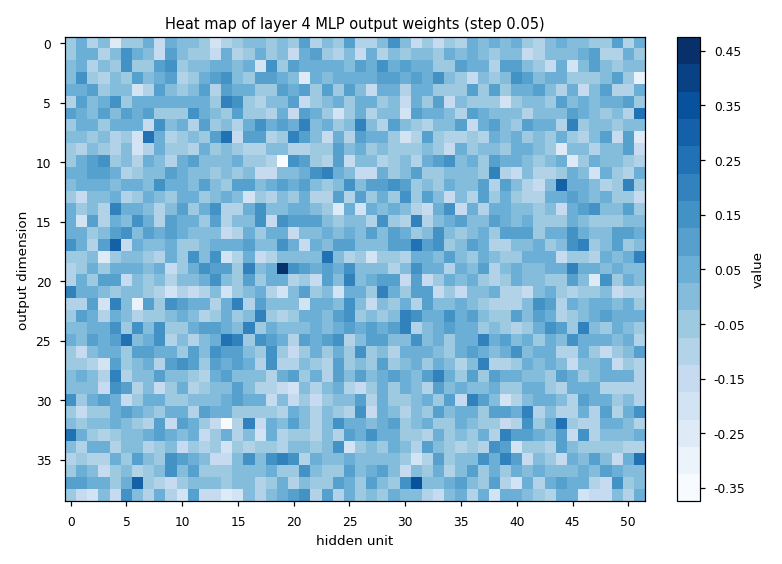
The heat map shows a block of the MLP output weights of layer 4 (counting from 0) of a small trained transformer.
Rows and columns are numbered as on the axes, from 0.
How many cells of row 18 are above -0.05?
28
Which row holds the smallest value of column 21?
3
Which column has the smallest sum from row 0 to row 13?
51
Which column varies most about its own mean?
14
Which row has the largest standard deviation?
8
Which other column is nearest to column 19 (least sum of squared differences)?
45
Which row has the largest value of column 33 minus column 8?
29
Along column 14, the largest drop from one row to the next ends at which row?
32
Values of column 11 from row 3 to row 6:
-0.05 0 0.05 0.15
